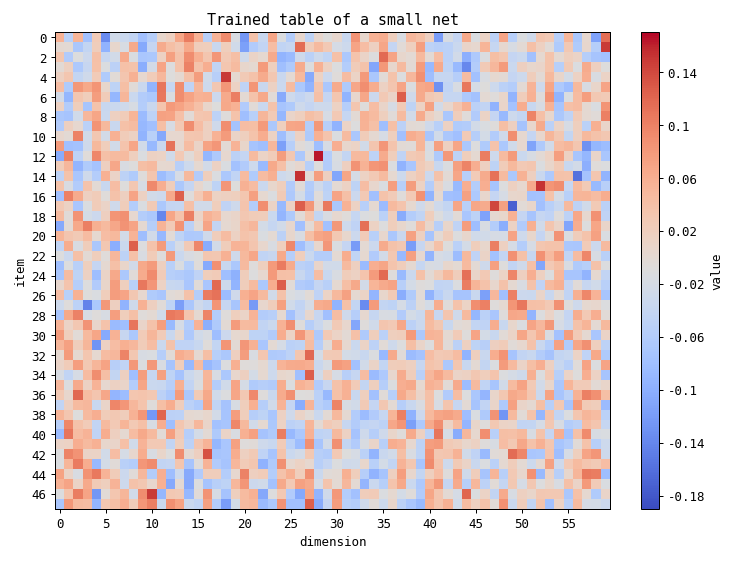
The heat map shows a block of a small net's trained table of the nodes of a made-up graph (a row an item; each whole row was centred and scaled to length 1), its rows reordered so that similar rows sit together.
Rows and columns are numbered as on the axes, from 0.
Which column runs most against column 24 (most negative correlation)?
14
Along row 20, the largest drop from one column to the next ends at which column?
9
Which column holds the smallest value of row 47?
18
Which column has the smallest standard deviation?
36
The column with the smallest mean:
55
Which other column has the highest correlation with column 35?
23
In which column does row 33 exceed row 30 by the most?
5
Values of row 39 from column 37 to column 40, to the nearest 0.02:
0.08 -0.12 -0.06 0.06
